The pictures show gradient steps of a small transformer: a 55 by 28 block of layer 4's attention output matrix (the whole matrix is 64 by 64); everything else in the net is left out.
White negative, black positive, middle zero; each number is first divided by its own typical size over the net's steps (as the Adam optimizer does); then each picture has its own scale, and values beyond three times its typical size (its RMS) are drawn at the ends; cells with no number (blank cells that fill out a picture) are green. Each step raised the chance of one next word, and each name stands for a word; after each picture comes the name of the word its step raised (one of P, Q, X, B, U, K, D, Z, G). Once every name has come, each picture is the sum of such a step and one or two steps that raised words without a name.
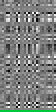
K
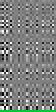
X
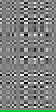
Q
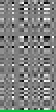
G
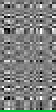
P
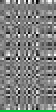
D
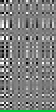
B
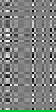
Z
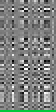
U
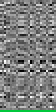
X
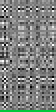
U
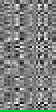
B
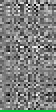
G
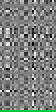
D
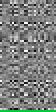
G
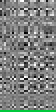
D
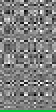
K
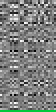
K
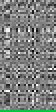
Z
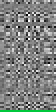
K
